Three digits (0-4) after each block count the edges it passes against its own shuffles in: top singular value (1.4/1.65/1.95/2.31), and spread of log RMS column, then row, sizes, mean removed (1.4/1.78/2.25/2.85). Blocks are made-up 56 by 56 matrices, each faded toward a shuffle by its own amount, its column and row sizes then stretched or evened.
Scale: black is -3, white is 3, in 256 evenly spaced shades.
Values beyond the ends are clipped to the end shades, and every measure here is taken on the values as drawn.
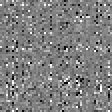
1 4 3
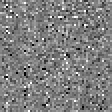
0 2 0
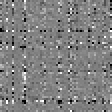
3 4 3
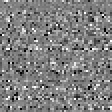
2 0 4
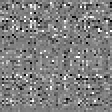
3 1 4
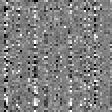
3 4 1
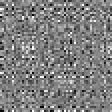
4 4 4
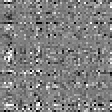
3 3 4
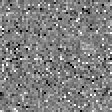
0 0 1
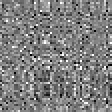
4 2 1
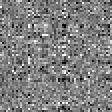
3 3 2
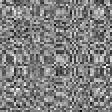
4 2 0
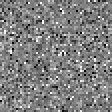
1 1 1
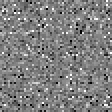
0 1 2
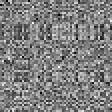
4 1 1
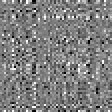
4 3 3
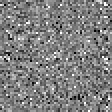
2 1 1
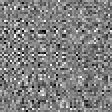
4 2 2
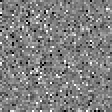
1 1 1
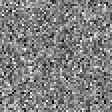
0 1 0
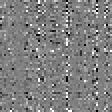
3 4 2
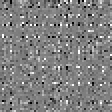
3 3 3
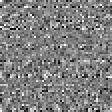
2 0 4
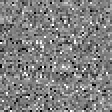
2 0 1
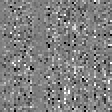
1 4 0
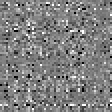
3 3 3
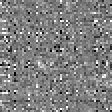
1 3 3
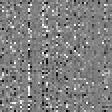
1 4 0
